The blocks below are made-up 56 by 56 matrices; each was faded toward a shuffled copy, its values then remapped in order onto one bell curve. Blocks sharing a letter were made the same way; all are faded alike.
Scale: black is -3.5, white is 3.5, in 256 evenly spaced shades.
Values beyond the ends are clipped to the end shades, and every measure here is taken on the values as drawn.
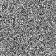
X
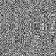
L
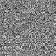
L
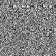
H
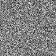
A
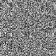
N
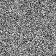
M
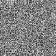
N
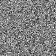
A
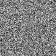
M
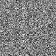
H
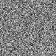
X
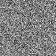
M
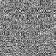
L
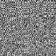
L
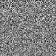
H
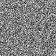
M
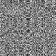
L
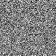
X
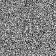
A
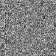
N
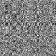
L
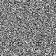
X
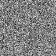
M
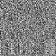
L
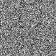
A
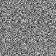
H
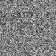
X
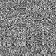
H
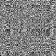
L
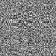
L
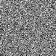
A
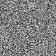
X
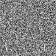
A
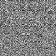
H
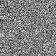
N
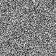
M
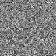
H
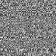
H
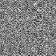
N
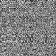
H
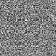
L
